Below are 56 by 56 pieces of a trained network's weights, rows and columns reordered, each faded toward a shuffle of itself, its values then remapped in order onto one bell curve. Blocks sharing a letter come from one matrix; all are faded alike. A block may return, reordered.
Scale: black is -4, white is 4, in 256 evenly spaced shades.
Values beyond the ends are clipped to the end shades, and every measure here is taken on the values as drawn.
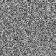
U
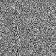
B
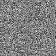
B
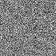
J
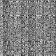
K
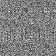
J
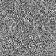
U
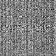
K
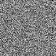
B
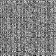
K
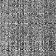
K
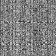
K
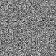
U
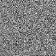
B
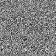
B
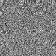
U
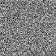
B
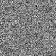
J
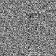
B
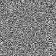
B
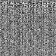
K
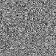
U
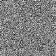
B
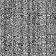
K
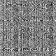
K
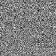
B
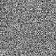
B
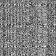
K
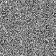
J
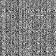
K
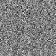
J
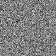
B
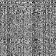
K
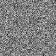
B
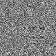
U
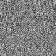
U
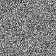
J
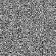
B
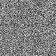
J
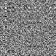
J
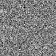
J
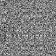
J
